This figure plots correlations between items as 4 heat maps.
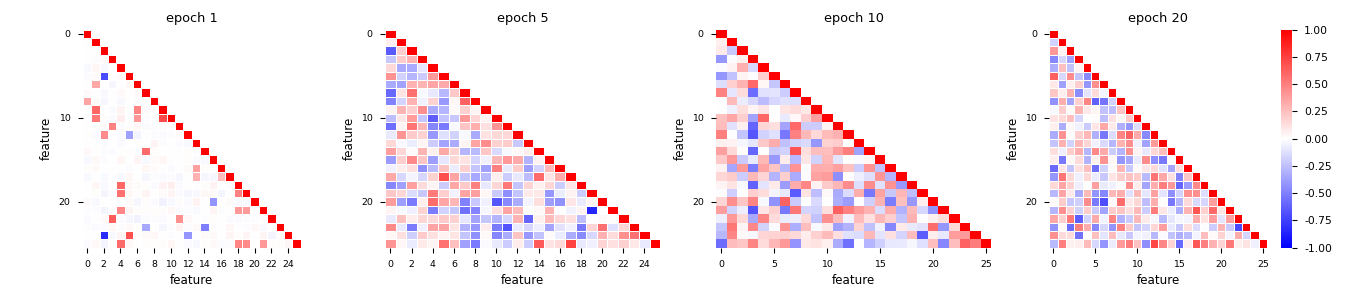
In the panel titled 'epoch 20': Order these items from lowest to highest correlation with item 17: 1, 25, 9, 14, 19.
14, 9, 19, 1, 25
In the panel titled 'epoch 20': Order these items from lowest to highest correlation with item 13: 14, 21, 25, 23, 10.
10, 21, 14, 23, 25
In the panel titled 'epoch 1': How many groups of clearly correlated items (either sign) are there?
8
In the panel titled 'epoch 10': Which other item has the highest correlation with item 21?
11
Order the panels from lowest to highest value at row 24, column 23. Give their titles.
epoch 20, epoch 1, epoch 10, epoch 5
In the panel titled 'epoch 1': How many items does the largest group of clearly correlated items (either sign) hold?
5
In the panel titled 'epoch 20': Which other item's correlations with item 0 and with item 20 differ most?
5
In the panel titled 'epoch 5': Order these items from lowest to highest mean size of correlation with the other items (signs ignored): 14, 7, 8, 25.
14, 25, 7, 8
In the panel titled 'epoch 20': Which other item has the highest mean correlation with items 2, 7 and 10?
22
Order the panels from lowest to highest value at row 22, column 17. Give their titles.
epoch 10, epoch 1, epoch 5, epoch 20
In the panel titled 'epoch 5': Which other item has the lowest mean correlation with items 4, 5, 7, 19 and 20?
21
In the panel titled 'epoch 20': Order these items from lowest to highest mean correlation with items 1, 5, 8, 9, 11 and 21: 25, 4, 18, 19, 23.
23, 4, 19, 18, 25
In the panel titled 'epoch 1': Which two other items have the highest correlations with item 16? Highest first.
13, 17
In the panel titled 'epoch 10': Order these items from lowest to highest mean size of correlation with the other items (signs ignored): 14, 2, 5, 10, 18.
2, 5, 10, 18, 14
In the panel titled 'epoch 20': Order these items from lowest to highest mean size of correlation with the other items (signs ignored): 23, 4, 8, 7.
7, 4, 23, 8
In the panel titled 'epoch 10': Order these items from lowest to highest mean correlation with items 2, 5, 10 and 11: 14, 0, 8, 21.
8, 0, 14, 21
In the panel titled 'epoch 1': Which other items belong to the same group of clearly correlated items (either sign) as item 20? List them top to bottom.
15
